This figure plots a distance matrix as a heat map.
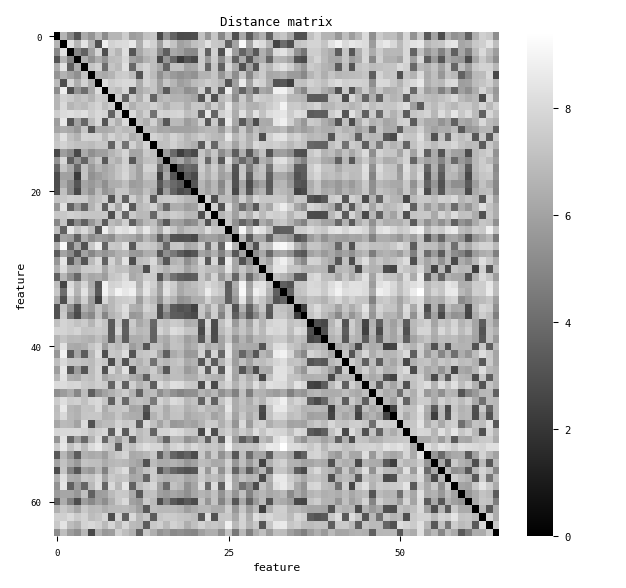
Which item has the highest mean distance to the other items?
53
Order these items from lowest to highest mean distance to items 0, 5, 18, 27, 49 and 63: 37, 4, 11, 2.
2, 11, 4, 37
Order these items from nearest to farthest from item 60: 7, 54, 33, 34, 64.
54, 64, 7, 34, 33
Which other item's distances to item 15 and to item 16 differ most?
18
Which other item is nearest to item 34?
6
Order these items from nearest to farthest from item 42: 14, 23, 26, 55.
23, 14, 26, 55
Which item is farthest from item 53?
33
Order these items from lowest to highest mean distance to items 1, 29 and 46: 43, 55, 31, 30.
43, 31, 55, 30
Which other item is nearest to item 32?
1
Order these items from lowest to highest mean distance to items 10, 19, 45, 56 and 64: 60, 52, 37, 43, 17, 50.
37, 60, 17, 50, 52, 43
